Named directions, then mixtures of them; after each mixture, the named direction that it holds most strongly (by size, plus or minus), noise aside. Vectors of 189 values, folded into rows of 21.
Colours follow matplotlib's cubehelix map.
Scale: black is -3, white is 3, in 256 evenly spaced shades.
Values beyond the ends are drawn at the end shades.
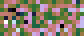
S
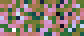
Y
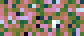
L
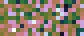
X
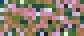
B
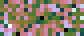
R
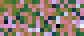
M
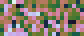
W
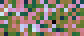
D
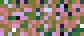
Y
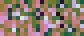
Y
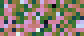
M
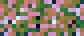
L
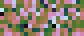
D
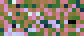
W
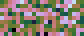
X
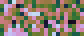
W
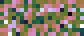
R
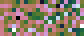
Y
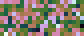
M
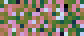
X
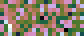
R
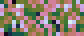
W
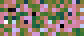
S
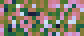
W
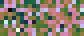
S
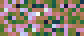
W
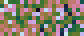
B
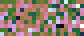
M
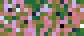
Y
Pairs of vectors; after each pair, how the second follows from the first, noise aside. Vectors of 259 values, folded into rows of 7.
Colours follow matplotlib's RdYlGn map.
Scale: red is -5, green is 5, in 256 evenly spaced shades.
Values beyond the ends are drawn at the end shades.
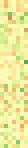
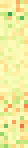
partly zeroed.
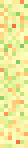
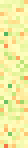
reversed, partly zeroed.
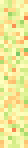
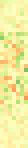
wrapped around, negated, partly zeroed.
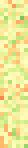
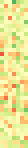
shuffled.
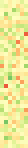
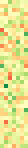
negated.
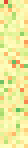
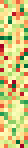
reversed, scaled up.
